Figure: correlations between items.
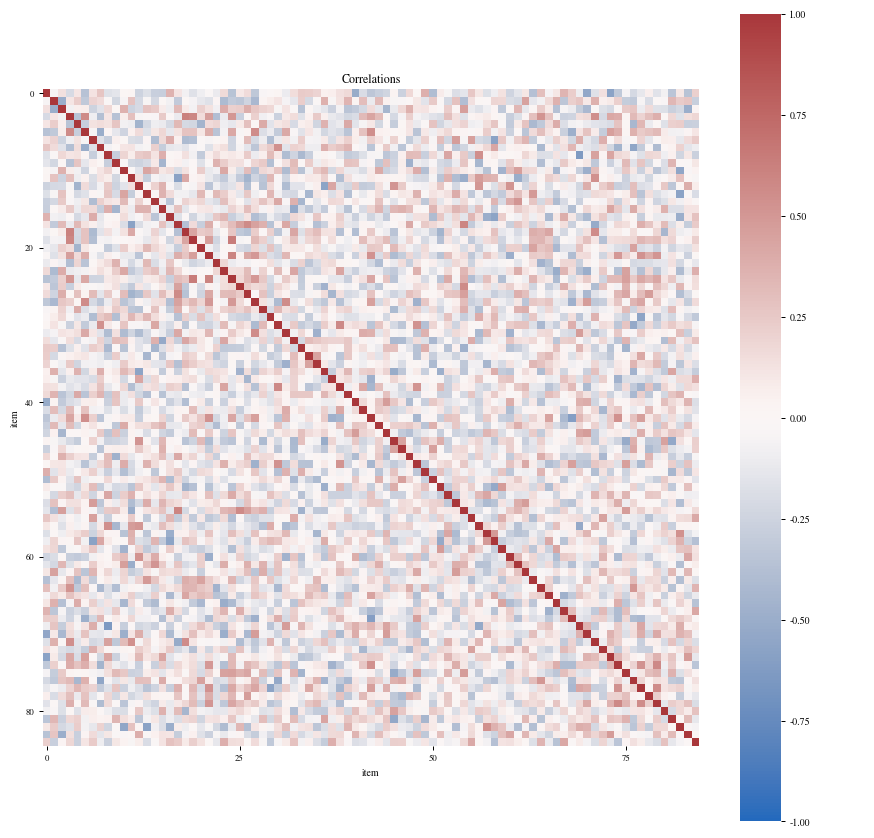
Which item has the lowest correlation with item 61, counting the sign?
11
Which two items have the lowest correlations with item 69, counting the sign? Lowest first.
8, 56
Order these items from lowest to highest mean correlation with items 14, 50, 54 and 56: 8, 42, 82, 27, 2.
42, 82, 27, 2, 8
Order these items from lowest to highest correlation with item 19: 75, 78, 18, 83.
83, 75, 78, 18
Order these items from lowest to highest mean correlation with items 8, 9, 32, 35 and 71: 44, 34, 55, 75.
44, 55, 34, 75
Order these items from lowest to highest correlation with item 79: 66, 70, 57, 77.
57, 66, 70, 77
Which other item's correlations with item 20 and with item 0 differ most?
63
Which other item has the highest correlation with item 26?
17
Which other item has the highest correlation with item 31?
27
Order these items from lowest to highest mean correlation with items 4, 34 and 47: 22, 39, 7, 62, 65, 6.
22, 6, 7, 62, 39, 65
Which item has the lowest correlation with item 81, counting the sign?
45
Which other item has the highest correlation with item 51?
59
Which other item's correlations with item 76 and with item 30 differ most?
7
